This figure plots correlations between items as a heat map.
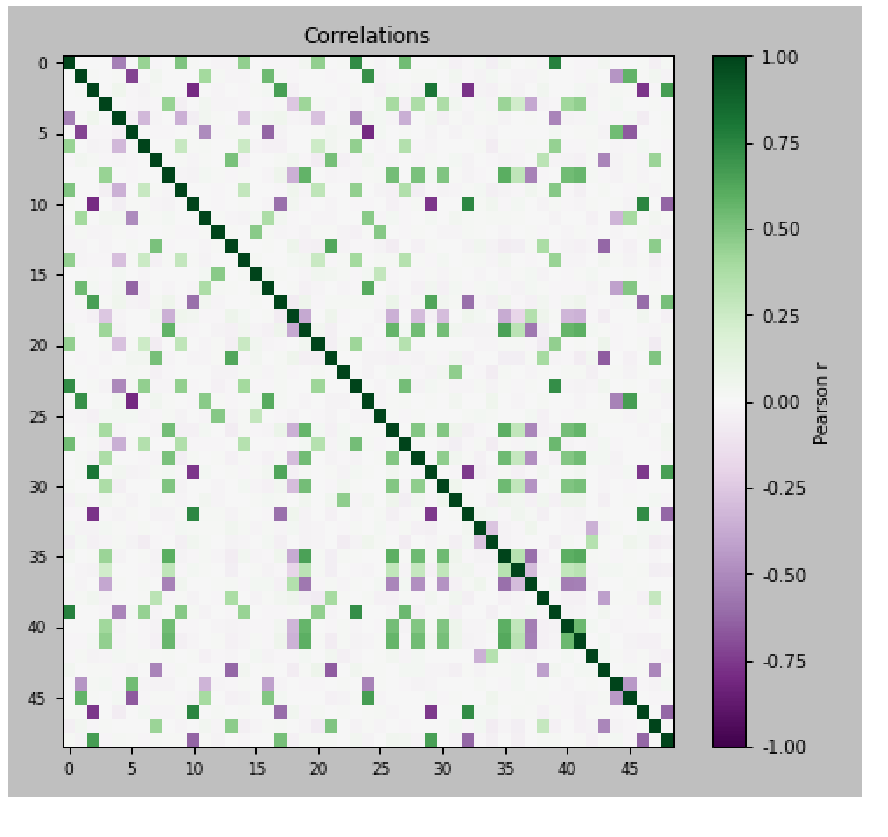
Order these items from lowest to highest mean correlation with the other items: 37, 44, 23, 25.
37, 44, 25, 23
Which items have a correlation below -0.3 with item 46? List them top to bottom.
2, 17, 29, 48
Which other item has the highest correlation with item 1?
24
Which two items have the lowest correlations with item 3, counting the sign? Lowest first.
37, 18
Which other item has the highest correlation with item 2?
29
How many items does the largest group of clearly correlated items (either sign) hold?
12
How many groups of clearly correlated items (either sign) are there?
8
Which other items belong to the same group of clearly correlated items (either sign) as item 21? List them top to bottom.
7, 13, 38, 43, 47
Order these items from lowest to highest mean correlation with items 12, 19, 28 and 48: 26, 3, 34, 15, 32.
32, 34, 15, 3, 26
